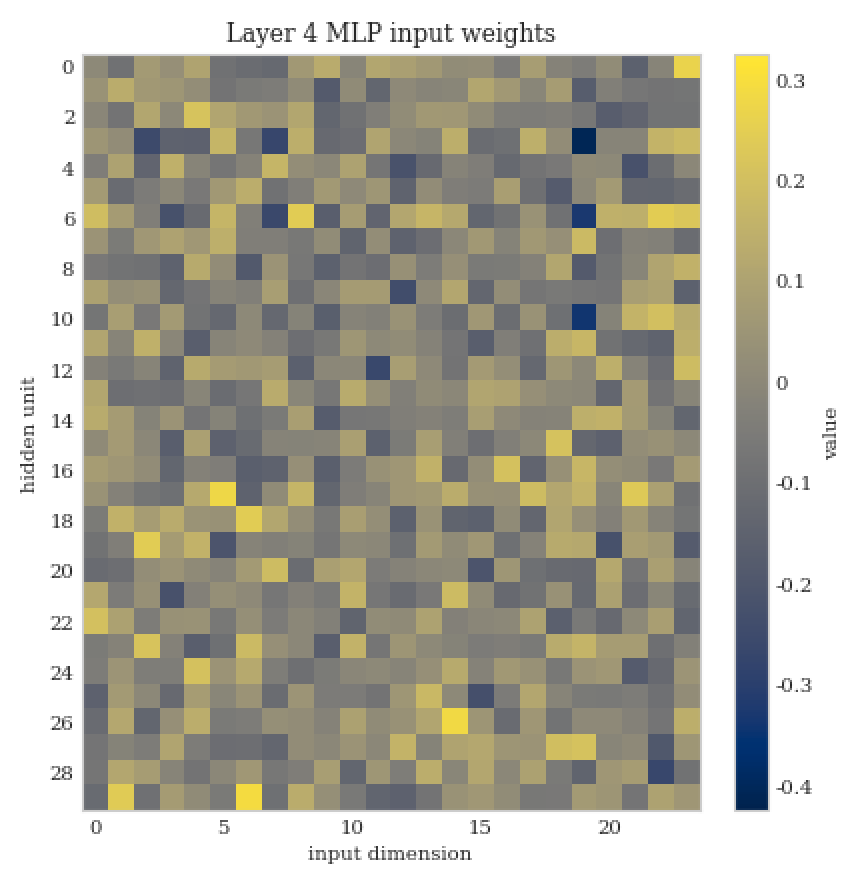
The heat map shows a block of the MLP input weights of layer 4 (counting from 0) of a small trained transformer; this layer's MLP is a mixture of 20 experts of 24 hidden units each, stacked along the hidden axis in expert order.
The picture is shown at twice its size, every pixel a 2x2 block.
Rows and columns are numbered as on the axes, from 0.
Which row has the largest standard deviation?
6
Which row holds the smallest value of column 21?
4
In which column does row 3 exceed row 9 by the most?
23
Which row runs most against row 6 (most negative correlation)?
7
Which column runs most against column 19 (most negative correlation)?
22
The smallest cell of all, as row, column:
3, 19
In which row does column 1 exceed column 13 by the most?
29
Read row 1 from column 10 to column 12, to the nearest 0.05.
0 -0.15 0
